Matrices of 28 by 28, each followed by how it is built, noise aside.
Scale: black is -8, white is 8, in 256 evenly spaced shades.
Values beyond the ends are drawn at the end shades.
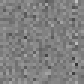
uneven columns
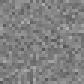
noise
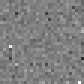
sparse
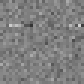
uneven rows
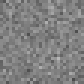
noise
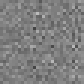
low rank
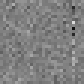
uneven columns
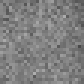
smooth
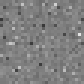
sparse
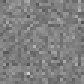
low rank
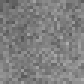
smooth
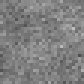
smooth
